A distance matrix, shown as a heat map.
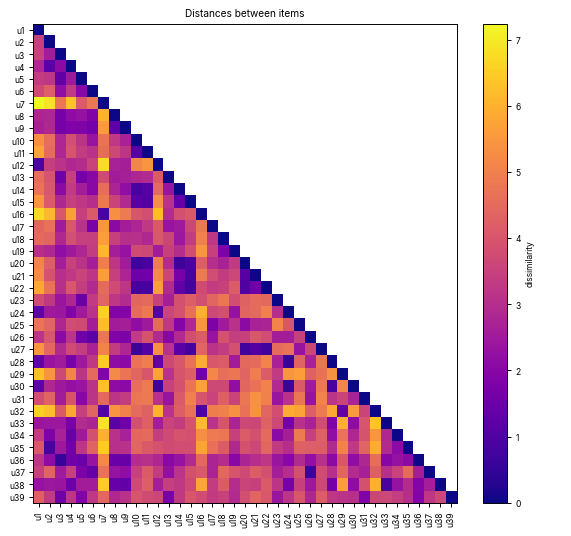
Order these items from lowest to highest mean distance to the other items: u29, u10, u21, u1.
u10, u21, u1, u29
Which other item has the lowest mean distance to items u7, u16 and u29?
u32
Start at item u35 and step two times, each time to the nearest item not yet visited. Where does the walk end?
u4
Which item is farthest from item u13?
u1
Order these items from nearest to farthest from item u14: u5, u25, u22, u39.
u22, u25, u5, u39
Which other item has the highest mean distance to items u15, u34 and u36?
u7
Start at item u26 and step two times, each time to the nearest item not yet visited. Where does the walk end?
u6
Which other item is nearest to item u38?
u33
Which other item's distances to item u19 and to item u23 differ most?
u18
